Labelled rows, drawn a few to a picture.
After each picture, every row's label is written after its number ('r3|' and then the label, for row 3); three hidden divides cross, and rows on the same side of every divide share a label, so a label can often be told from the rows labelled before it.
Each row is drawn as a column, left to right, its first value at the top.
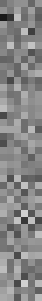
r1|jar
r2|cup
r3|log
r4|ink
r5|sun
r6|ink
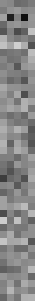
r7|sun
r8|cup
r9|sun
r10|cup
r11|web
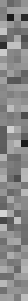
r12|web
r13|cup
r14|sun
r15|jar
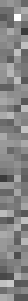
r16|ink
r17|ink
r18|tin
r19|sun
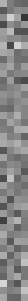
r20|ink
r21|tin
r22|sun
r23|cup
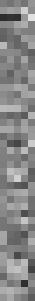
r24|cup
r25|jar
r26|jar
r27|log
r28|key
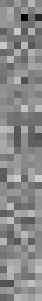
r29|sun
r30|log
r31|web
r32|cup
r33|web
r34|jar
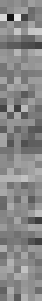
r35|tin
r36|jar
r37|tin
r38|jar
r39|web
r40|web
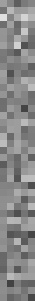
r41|key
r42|log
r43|sun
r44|tin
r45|log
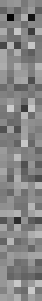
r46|web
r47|cup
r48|web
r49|key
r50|cup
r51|ink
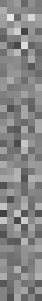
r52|log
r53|tin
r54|web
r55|sun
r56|tin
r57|log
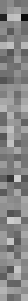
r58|cup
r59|sun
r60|log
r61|cup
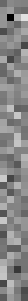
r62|log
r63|cup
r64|key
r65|tin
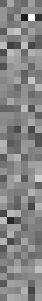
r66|sun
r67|web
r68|web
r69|cup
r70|tin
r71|jar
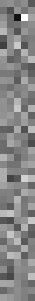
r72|web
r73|ink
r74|cup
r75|tin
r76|log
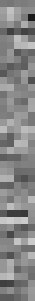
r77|log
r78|log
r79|sun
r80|sun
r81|cup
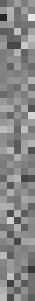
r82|cup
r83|log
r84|web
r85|sun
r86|key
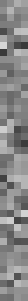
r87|sun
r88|log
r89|web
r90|web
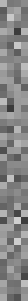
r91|ink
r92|tin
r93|sun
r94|ink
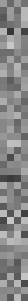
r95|ink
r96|sun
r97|ink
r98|log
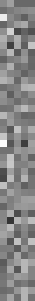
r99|key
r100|web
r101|sun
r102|jar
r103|sun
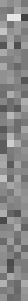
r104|web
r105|key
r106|tin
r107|cup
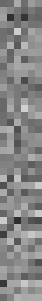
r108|log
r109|cup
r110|web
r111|cup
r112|ink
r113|ink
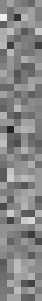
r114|key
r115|web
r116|jar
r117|log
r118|log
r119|web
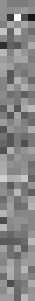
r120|web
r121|jar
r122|tin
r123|jar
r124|cup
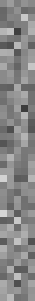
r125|web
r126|web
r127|sun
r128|key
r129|web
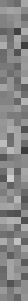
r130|sun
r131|log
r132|sun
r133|web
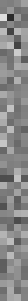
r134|key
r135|cup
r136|web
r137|ink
